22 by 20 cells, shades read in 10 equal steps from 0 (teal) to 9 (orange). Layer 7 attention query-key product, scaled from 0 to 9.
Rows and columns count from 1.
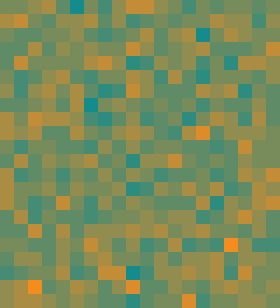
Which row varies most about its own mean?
20
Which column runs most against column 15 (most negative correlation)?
13
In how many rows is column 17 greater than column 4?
8
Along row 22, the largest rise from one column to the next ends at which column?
14
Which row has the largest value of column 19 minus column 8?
9
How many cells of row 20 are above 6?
3
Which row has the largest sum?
21
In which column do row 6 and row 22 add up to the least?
15
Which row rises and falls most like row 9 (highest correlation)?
7
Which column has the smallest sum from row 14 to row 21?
11
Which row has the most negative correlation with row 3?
19
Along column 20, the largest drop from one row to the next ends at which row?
16
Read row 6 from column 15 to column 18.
1 4 4 4
